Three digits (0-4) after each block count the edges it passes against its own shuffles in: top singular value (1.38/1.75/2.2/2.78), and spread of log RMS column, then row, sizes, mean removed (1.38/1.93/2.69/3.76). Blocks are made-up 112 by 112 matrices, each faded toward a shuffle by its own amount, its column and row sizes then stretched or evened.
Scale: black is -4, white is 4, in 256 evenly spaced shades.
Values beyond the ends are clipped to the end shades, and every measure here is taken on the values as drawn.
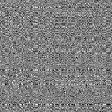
4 0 3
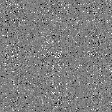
2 2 2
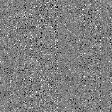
1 3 1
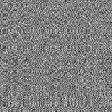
4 0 1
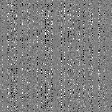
1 4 2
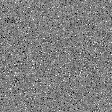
0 0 1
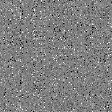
2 2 0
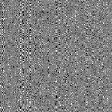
4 3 0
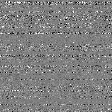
1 1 4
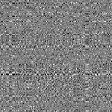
4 0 3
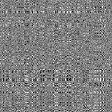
4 3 3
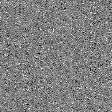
0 2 0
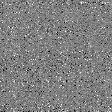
1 0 2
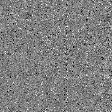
1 2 1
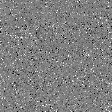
0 1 1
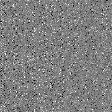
2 2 0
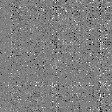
2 3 2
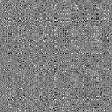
4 2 3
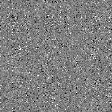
2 2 1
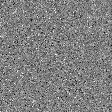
0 0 0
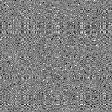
4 1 2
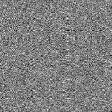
3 1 2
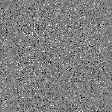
1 2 2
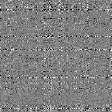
3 2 4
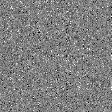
1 2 0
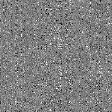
1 3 1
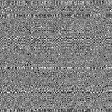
4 0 3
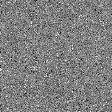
0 2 0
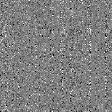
2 3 0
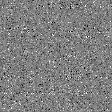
0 1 1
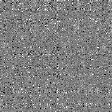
2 2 3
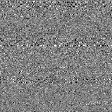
2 0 3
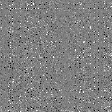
1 3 2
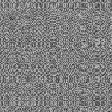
4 1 1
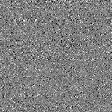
2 0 2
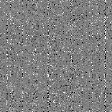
3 3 1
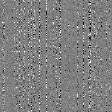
2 4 1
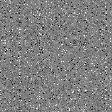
2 2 0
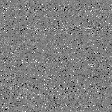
2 1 2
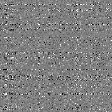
3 2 3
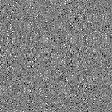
3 1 0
